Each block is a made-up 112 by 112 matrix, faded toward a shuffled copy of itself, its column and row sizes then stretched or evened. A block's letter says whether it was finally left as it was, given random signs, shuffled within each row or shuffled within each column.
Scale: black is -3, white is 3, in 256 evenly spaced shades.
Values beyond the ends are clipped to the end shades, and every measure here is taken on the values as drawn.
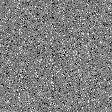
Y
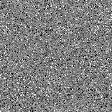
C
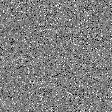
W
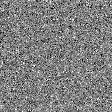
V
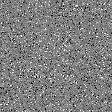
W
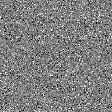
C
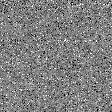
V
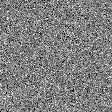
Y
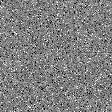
Y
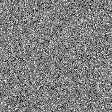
Y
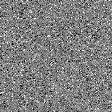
C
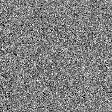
W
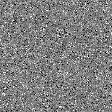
C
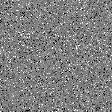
C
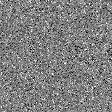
Y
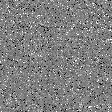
V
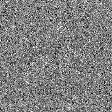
C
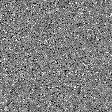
V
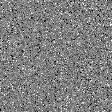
Y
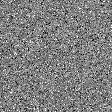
V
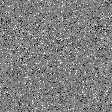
V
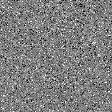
W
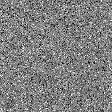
Y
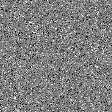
Y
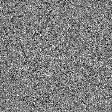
W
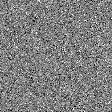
Y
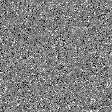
W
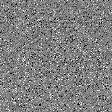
C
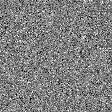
V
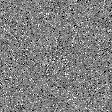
Y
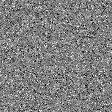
V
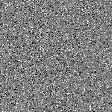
Y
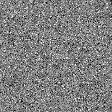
W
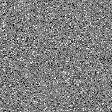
C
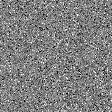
Y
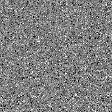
C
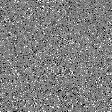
C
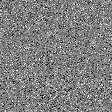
V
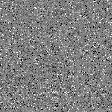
C
